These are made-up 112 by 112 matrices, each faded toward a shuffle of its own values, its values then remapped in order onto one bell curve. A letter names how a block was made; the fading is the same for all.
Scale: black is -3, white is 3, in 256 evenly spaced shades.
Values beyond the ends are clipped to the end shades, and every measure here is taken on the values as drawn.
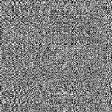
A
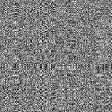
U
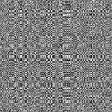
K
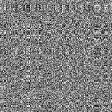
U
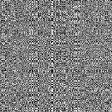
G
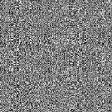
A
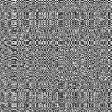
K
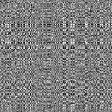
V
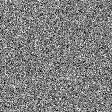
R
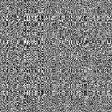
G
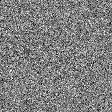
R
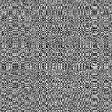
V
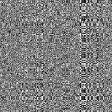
G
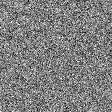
R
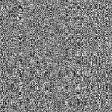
A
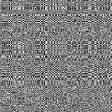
V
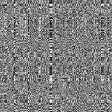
G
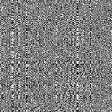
G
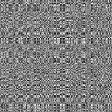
K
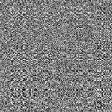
U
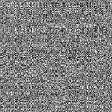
A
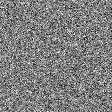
R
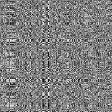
G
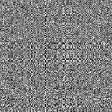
G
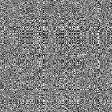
G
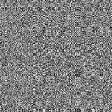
U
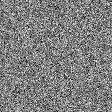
R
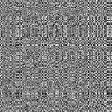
V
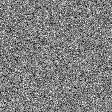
R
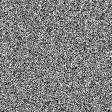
R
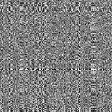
G
